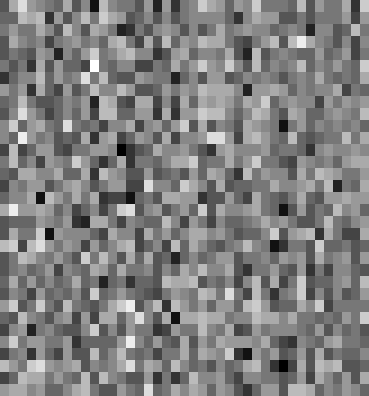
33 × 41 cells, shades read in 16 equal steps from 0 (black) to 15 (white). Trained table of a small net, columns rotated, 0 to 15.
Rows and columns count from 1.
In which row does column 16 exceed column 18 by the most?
27
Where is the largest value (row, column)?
6, 11
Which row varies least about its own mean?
23
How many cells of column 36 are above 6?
24
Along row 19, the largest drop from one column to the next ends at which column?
9
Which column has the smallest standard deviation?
30
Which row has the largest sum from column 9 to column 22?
31
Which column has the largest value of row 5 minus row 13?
14
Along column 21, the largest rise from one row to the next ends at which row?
16
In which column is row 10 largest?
3
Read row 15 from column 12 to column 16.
11 9 8 5 5
